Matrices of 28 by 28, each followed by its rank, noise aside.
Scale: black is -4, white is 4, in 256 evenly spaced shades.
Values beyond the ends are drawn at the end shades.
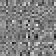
four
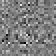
four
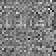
six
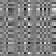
one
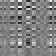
one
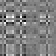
one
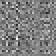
three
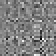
four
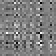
two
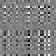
one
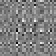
two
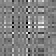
one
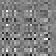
two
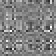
three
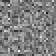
six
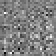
four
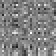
three
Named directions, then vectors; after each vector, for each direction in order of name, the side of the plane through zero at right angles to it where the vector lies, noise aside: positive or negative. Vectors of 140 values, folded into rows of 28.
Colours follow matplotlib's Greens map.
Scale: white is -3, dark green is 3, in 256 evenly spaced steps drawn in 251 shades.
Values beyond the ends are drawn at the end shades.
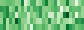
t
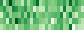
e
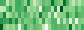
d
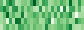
negative, positive, positive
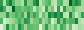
negative, positive, negative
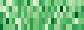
positive, negative, negative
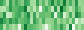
positive, positive, negative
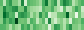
positive, positive, positive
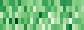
positive, positive, positive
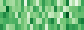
positive, negative, positive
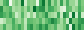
negative, negative, positive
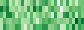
negative, negative, positive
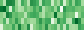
negative, positive, positive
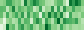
negative, positive, negative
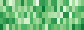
positive, negative, positive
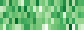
positive, positive, negative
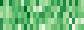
positive, positive, negative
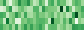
positive, negative, negative
